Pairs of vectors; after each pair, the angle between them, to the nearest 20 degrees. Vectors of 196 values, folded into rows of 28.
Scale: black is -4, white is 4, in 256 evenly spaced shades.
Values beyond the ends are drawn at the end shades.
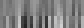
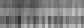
120 degrees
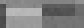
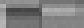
160 degrees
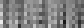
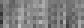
140 degrees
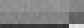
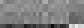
20 degrees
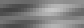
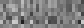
100 degrees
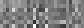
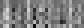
140 degrees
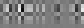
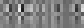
20 degrees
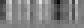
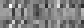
100 degrees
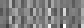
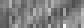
40 degrees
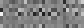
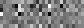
60 degrees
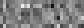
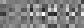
80 degrees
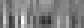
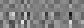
80 degrees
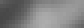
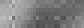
160 degrees
